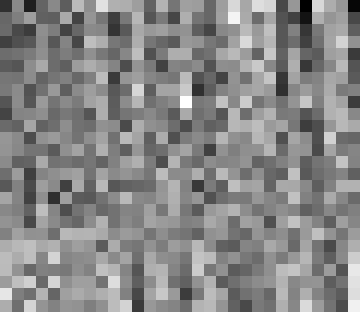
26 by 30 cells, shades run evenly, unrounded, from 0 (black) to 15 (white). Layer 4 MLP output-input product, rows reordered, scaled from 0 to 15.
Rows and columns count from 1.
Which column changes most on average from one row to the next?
3
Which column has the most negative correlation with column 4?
23
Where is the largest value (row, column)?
9, 16
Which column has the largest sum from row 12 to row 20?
25
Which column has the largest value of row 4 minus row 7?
21
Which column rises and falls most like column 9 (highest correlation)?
22
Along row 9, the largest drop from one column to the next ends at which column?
17
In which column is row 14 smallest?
14
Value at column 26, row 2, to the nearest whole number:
1
